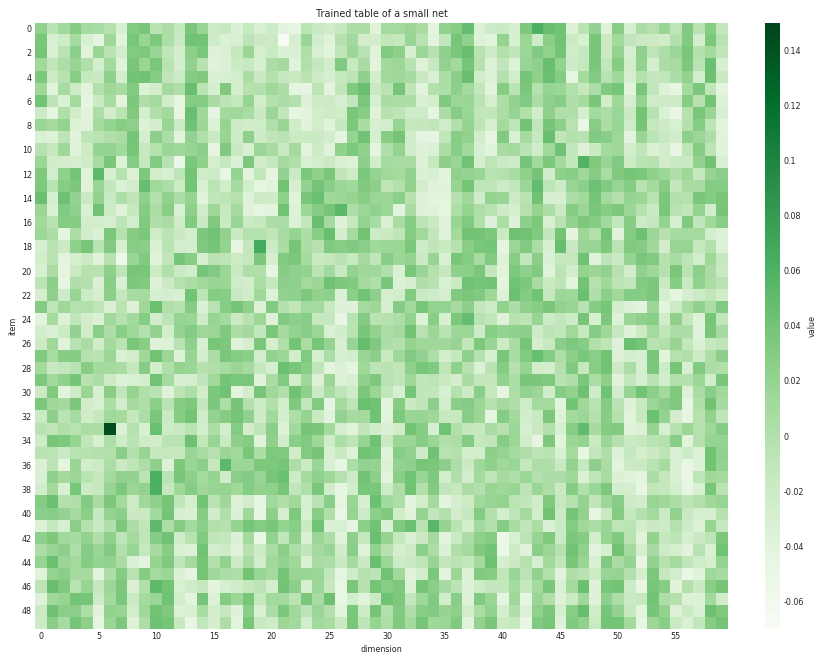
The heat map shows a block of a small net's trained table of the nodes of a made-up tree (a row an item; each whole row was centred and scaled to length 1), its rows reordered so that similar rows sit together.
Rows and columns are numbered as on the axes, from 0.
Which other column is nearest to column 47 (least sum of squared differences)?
53
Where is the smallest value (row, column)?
1, 21
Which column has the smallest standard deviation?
36
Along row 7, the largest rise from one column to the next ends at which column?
13
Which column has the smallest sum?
26
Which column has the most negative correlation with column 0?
19
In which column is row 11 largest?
47
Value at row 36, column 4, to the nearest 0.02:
-0.02
